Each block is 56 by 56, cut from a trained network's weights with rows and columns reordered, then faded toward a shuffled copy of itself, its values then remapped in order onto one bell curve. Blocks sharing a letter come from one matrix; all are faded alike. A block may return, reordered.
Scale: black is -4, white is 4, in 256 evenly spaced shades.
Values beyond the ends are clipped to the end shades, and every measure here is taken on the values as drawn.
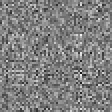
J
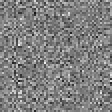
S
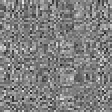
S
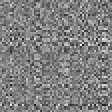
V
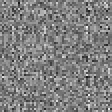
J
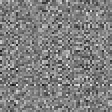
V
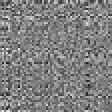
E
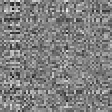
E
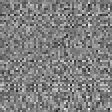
E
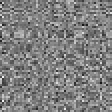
S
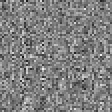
J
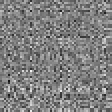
E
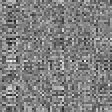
V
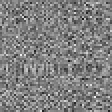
S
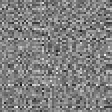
E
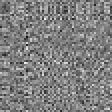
S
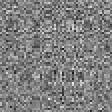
S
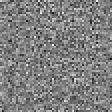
J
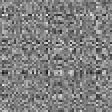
V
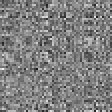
V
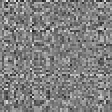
V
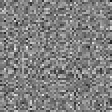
S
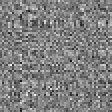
S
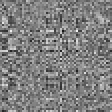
V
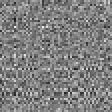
E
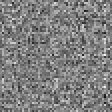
J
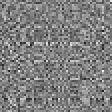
E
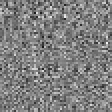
J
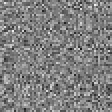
S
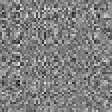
V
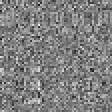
J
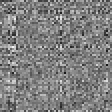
E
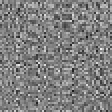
S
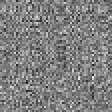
S
